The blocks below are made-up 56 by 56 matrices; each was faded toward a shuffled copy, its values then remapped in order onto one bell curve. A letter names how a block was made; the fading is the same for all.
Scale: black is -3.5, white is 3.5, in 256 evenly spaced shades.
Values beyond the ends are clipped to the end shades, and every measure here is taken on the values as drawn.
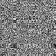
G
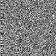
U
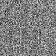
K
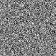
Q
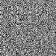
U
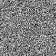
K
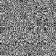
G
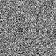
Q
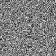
Q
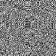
G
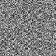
U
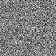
K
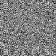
G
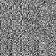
G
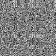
U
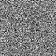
Q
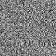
Q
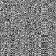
G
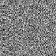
G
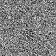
K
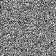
K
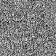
K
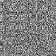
U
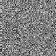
U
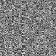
U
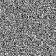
K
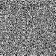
K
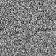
Q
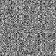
G
